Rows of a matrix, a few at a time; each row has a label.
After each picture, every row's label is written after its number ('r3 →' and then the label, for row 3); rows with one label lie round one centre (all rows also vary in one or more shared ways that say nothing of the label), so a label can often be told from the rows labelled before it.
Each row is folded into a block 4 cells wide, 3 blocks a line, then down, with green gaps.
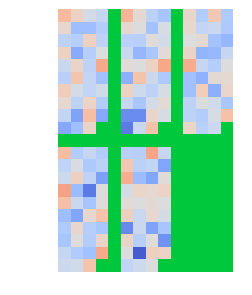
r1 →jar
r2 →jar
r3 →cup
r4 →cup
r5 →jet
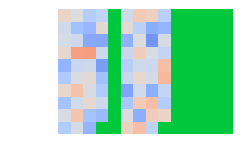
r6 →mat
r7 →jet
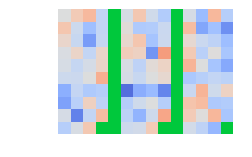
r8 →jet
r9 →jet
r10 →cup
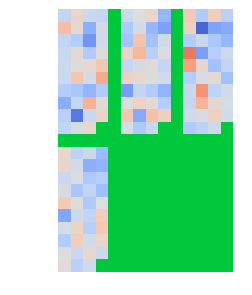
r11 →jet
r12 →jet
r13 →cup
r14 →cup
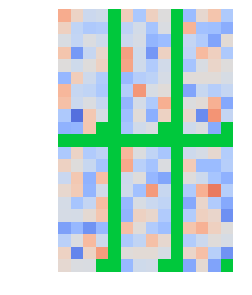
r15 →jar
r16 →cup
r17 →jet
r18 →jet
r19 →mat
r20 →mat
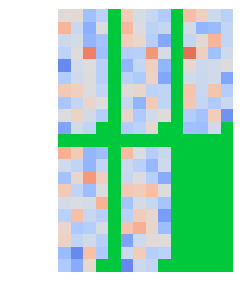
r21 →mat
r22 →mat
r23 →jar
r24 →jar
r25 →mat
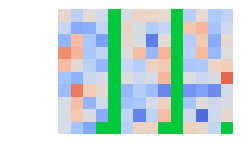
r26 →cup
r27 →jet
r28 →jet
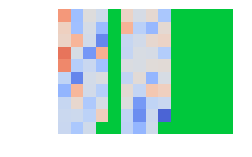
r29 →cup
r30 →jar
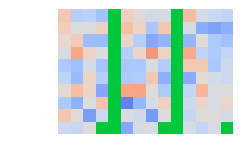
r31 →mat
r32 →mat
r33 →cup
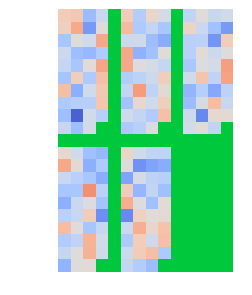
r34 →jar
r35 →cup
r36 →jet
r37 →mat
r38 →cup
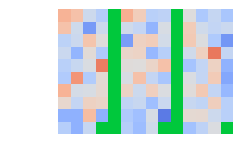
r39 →jar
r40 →jar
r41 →mat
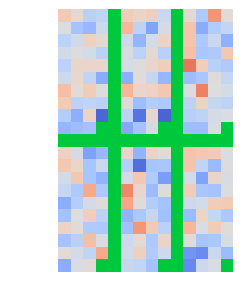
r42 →jar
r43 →jar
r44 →cup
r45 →mat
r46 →cup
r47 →jar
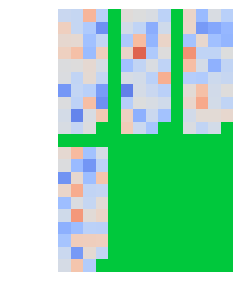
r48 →jet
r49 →jet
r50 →cup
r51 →jet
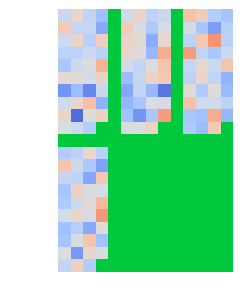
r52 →jet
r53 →jet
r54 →jar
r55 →jet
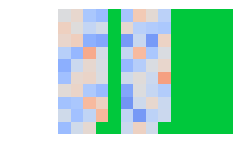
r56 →mat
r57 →jet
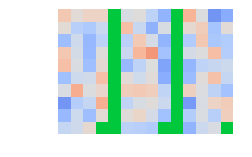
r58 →cup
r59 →mat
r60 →mat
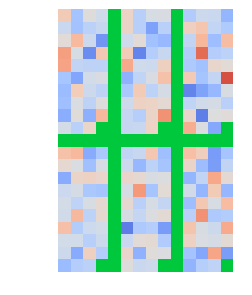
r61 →cup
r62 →cup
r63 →jet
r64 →jar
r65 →jet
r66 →jar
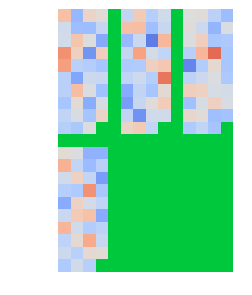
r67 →cup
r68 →jet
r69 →mat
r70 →mat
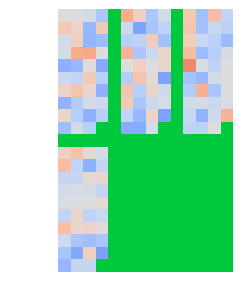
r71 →mat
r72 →jar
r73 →cup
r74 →jar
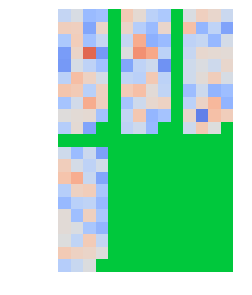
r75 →mat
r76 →mat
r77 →jet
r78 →mat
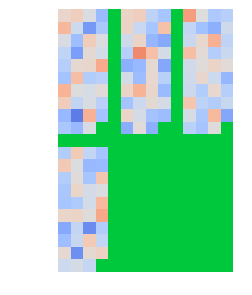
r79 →jar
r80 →mat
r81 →jar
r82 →jet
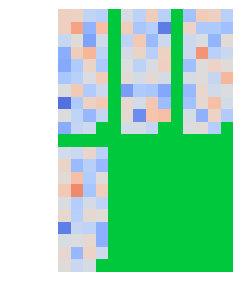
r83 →mat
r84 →jet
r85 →jet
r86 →jet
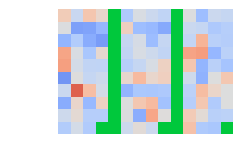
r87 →cup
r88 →jet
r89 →cup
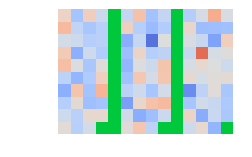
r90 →cup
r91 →jet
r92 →jet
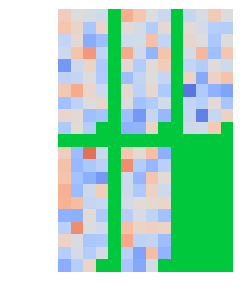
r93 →mat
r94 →jar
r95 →jet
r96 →cup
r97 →jar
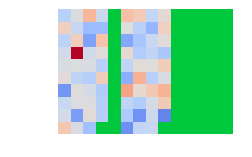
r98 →jet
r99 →jar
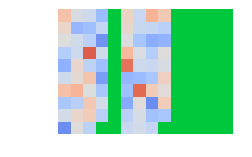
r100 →mat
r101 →cup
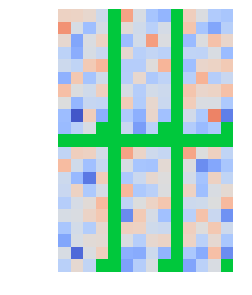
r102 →jar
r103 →jar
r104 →jar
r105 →jet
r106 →jar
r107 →jar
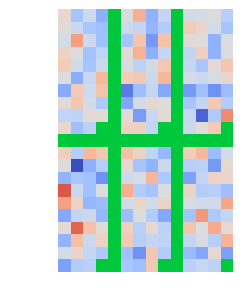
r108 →cup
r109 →jet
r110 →jet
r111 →cup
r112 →jar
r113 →jar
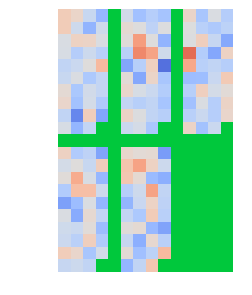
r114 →jar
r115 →mat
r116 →cup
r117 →mat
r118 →mat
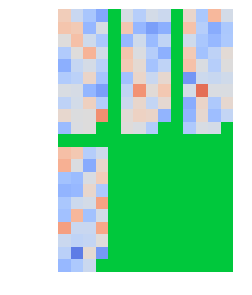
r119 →mat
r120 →cup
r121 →cup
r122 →jar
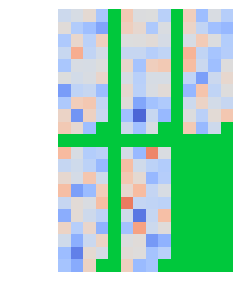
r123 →jet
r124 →jar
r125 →cup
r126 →jar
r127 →cup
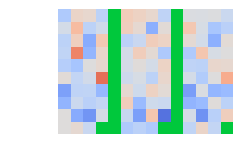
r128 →jet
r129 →jar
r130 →jet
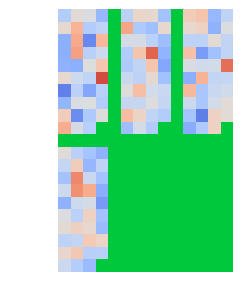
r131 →jet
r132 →mat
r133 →jar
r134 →mat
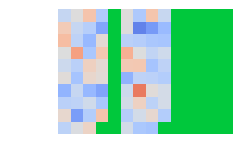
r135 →jet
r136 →cup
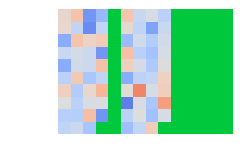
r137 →jar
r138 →cup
